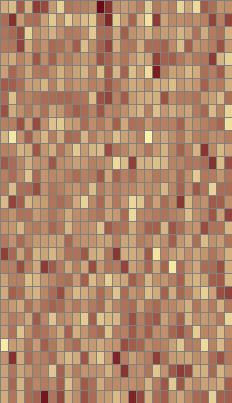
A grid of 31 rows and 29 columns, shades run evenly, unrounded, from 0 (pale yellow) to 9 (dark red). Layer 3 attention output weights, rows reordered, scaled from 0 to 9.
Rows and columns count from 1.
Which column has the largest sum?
27
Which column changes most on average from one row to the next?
29
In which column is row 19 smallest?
26
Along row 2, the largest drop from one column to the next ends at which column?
15
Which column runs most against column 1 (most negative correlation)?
18
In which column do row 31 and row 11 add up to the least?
19
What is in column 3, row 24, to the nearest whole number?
3
